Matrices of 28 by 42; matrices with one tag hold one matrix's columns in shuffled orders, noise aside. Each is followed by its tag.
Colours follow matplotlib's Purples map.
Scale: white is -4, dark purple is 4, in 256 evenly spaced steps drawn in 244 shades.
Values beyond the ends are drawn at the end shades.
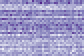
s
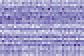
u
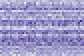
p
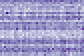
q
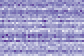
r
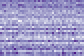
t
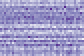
u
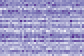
r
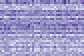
s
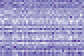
t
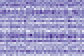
r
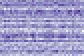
r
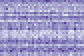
q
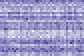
q
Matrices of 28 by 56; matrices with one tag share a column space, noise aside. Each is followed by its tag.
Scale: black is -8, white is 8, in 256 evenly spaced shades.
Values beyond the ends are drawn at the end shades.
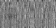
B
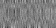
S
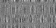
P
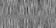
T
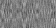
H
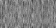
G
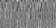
B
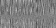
T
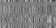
P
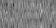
H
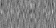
H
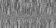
T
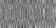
S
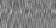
H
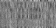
B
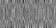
S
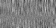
T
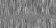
T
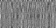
B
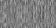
G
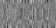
S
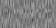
H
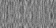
G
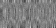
S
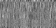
B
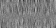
T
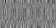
S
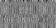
P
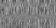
T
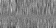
T
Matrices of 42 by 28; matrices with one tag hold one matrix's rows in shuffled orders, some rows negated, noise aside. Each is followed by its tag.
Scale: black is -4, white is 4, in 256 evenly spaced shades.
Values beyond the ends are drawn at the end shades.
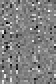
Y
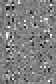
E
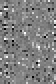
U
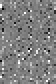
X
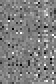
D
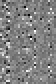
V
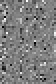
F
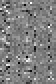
V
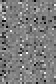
F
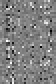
E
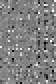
D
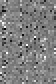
F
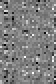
U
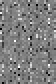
X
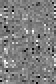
U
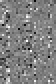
V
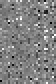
D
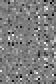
D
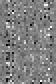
E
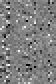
V
